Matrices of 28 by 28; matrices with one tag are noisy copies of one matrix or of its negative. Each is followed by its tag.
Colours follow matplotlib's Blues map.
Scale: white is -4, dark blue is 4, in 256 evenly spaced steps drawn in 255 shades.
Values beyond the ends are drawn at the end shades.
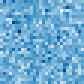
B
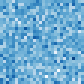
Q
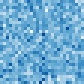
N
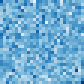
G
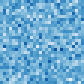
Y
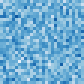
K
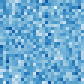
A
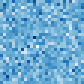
Y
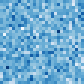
Y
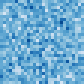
N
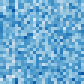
Q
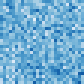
Q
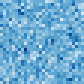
Y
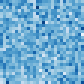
G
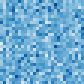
A
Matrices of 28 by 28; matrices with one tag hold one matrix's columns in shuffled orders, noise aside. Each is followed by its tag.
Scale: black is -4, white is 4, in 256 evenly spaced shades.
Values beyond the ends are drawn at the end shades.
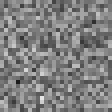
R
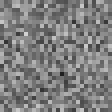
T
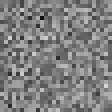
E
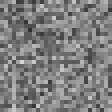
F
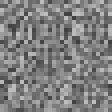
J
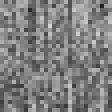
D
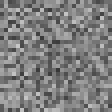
E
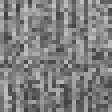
D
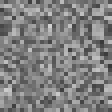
J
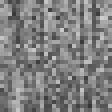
D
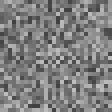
F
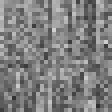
D
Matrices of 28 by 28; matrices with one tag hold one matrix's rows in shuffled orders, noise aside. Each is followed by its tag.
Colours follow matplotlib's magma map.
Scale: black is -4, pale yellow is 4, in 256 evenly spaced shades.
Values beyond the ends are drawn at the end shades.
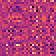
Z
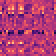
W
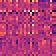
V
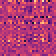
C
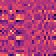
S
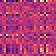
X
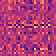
C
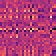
V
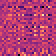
C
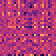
C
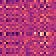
X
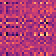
X
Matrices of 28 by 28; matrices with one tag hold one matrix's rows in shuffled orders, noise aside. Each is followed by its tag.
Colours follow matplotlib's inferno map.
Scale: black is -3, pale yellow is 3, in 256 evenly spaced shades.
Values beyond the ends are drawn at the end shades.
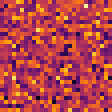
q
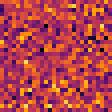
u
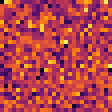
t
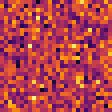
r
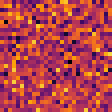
q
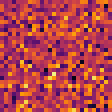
u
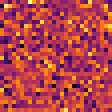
t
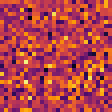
u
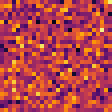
q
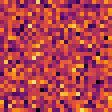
r
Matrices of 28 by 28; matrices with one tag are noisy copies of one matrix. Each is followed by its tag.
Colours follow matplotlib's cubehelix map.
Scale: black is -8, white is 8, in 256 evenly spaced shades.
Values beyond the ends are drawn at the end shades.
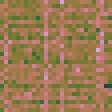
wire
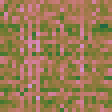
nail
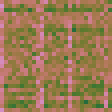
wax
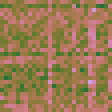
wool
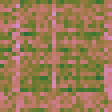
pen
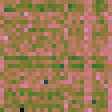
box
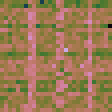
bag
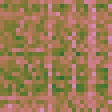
wool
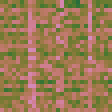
bag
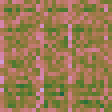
wax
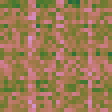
bag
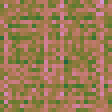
wire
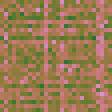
wire
